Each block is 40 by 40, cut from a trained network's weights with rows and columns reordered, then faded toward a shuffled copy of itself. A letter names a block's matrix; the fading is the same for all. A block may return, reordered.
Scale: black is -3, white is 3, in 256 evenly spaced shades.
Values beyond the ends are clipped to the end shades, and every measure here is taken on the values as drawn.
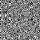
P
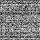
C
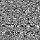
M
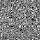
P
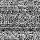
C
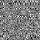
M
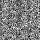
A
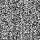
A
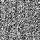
A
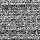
C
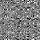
M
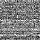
C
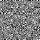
M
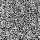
A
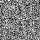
A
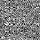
P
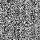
A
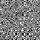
M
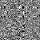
P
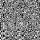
P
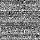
C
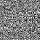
P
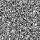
A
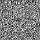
P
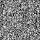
A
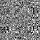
P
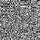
P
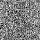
A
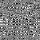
M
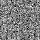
A
